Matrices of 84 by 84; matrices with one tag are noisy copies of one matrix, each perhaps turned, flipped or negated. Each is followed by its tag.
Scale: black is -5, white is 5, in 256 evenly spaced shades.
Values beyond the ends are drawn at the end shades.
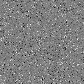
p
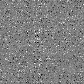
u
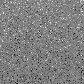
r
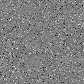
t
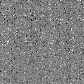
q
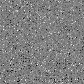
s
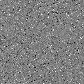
t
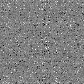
u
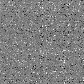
q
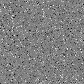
t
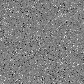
p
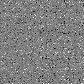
q
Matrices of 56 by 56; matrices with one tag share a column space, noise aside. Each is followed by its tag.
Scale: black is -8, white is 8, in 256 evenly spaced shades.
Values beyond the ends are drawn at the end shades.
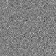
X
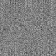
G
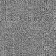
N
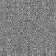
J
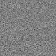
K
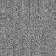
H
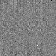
G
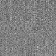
N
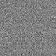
X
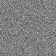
X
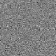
K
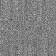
N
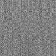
H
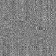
N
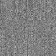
H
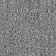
H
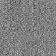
G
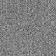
G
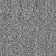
H
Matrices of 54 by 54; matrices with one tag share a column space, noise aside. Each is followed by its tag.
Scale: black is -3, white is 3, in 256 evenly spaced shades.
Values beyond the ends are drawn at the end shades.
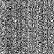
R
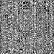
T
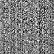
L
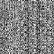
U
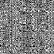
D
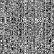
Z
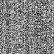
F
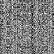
F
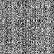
R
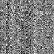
F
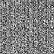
R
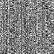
T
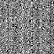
R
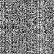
L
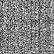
R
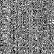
D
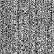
D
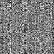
T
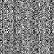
L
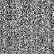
F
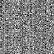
F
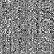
L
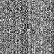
L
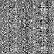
R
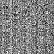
F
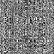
Z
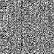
T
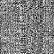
T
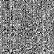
U
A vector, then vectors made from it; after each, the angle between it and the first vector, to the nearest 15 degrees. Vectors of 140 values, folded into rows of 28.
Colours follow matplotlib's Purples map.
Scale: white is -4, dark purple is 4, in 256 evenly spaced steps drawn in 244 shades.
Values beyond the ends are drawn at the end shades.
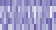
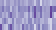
150 degrees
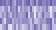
30 degrees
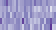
45 degrees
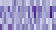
165 degrees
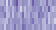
90 degrees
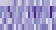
150 degrees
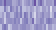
45 degrees
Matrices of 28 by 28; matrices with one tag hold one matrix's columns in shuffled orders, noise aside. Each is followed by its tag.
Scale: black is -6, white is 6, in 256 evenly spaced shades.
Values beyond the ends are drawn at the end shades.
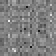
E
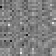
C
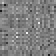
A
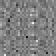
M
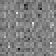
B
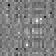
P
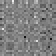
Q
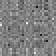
C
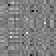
A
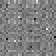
Q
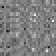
E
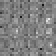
P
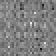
B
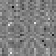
C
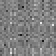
C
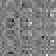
M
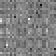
P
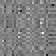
A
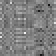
A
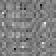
B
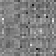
P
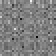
Q
